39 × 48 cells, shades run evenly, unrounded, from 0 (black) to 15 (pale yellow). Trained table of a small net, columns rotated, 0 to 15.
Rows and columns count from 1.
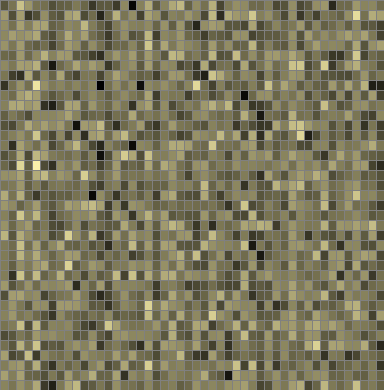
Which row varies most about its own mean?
9
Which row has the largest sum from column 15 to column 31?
28
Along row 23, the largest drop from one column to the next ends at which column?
35
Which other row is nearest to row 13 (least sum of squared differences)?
29
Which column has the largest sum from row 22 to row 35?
3
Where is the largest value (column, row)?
5, 17
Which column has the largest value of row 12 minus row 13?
10
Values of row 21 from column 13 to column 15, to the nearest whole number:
10 4 8
